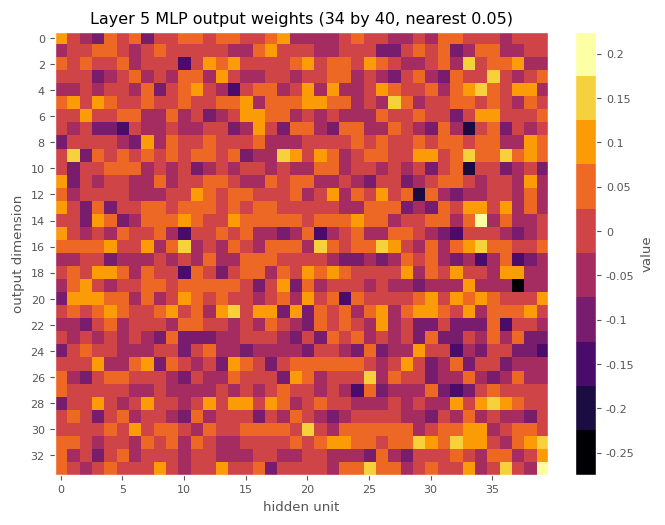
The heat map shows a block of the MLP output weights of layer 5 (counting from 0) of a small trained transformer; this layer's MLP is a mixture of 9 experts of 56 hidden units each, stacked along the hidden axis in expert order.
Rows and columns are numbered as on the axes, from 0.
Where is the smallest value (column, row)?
37, 19
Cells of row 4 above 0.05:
8
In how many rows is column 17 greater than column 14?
12
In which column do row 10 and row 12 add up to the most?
22
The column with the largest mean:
35
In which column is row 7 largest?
16
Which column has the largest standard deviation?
33
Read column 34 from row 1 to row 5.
0.05 0 0 0.15 0
